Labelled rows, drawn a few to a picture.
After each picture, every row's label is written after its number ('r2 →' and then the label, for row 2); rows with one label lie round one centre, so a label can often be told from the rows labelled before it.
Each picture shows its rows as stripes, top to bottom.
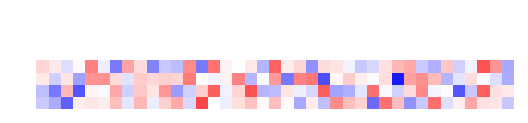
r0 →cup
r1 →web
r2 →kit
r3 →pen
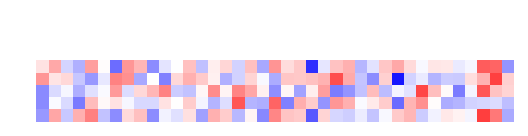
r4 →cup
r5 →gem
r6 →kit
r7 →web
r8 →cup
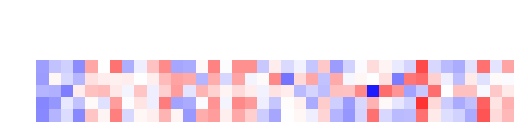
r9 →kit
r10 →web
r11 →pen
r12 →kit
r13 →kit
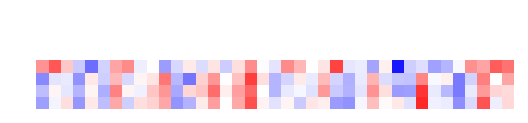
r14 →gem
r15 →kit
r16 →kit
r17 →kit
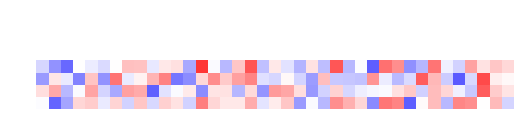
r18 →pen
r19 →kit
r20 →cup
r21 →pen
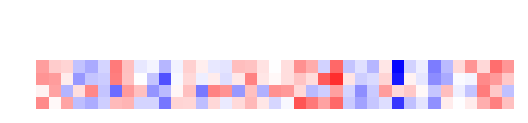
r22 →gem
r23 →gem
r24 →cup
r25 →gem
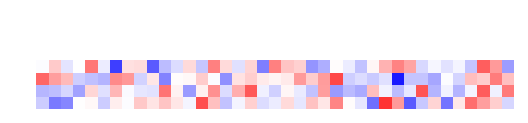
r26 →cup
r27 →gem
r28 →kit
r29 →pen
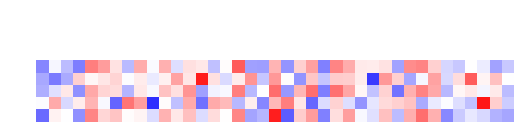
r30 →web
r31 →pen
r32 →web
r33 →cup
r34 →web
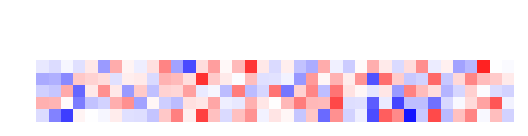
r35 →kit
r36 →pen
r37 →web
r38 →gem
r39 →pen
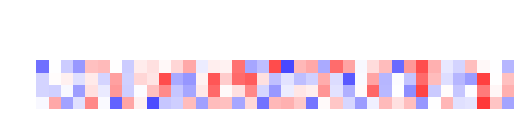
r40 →web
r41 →kit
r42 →kit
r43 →cup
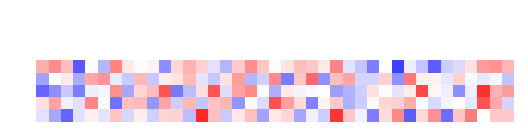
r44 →gem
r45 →web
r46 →kit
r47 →cup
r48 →pen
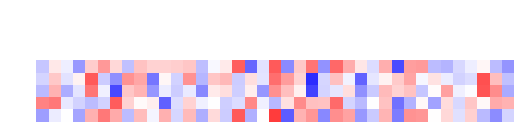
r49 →web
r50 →cup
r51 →cup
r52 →gem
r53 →web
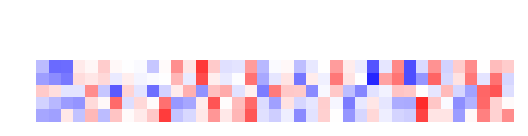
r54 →pen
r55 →pen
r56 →cup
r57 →kit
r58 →kit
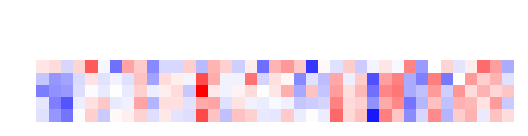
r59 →cup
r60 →pen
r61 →pen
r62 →pen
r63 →pen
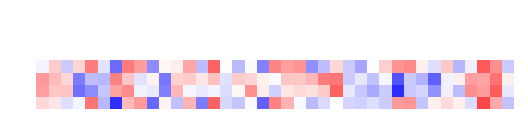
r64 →cup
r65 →gem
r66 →gem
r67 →cup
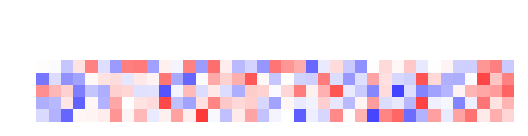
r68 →cup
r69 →kit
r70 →gem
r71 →kit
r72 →pen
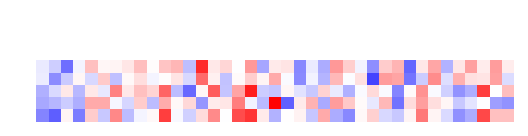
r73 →pen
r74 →pen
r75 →kit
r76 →web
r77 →kit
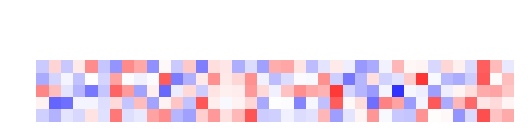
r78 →cup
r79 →kit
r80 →gem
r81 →pen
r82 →kit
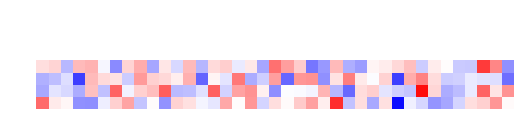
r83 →cup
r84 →web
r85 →kit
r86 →gem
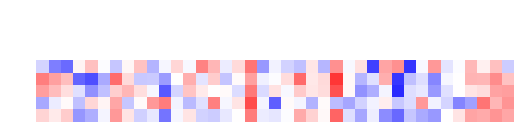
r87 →pen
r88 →gem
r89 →gem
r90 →kit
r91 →gem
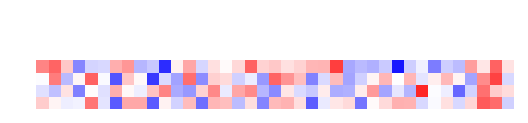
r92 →gem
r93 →cup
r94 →kit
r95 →cup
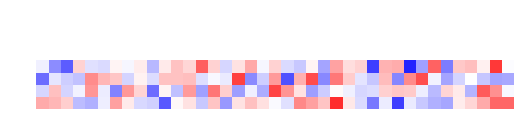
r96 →pen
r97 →web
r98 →cup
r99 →gem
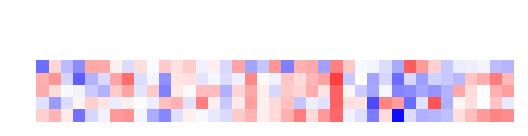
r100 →web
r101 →gem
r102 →gem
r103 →pen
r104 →gem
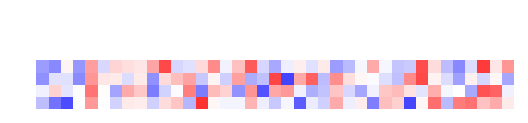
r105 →kit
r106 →web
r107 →cup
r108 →pen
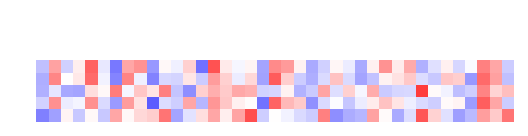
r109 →cup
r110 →cup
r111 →kit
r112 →cup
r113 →kit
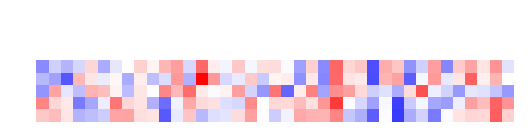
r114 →pen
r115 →pen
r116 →web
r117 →gem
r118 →gem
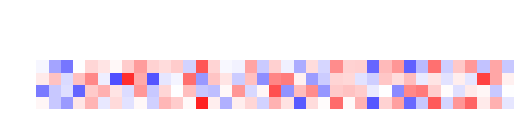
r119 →pen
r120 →cup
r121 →web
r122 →pen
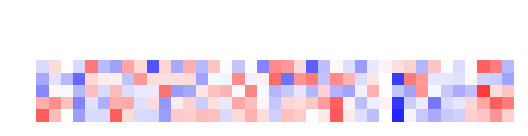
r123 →cup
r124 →web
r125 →kit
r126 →gem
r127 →gem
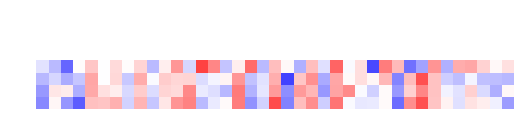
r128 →pen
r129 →web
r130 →web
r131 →web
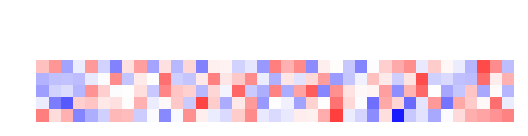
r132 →cup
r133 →kit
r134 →web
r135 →pen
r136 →gem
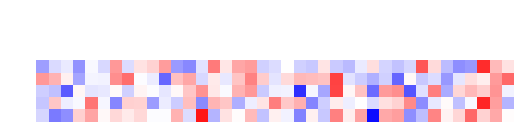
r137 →kit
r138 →gem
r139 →pen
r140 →cup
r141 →pen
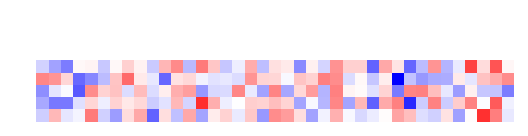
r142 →pen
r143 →gem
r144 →web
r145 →pen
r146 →cup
